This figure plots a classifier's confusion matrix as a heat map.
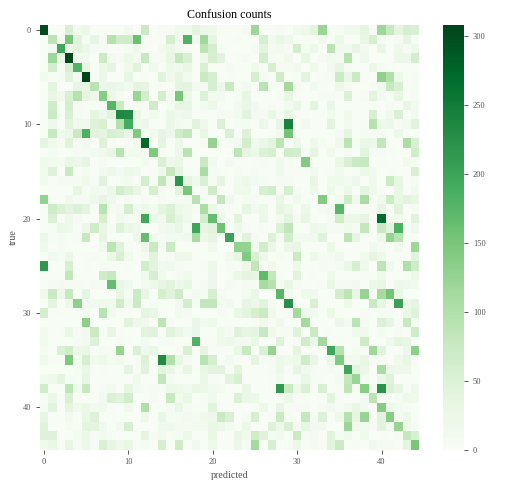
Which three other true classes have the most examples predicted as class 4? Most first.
29, 7, 11
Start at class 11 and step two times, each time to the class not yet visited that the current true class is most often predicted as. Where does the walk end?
40
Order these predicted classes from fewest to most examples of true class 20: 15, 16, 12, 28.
28, 16, 15, 12
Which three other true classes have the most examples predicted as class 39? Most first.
34, 10, 29
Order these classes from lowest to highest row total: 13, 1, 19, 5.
13, 19, 5, 1
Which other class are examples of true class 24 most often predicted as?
30
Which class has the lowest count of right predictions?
14
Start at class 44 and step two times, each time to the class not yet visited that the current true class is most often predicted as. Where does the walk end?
0
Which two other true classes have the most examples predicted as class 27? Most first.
34, 26
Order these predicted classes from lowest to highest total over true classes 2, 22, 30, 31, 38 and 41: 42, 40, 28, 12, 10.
10, 42, 12, 28, 40
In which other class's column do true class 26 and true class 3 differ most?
1
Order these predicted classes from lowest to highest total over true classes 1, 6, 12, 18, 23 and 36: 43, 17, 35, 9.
35, 9, 43, 17
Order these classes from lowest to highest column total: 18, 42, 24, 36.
18, 24, 42, 36
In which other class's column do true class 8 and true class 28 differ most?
41
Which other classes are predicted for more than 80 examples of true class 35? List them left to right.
3, 14, 15, 19
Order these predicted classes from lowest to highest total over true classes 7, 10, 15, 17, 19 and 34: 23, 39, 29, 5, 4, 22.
22, 23, 5, 4, 39, 29
